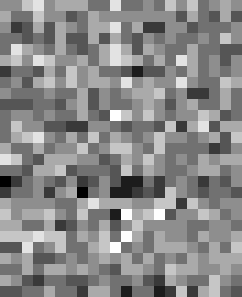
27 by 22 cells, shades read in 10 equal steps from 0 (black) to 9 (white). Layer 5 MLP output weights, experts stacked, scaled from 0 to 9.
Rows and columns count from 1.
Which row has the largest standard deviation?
20
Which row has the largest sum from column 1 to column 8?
22
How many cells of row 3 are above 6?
1
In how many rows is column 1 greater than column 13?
12
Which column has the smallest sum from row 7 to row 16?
3
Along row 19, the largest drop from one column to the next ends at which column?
17
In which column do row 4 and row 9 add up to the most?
21
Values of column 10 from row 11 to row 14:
3 5 4 5
